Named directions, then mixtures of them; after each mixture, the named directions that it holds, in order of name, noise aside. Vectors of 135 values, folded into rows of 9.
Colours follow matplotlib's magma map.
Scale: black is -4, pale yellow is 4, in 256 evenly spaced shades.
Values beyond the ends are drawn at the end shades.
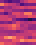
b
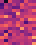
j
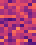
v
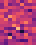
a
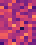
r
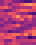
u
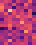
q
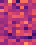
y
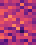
a, r.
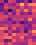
j, q, u.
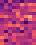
j, u.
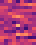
u, y.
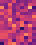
r.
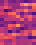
u.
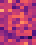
q, y.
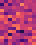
a, j.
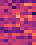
j, q, u.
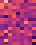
j.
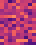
v.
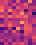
a, q, v.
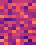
v.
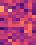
q, r.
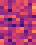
q, r, v.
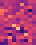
a, r.
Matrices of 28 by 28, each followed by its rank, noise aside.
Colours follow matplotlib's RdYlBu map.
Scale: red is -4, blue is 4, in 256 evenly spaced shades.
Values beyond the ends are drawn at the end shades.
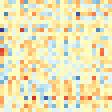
four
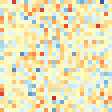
eight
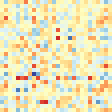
four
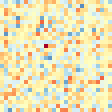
eight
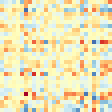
three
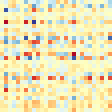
three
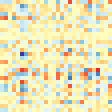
three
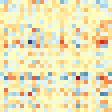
three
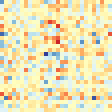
six
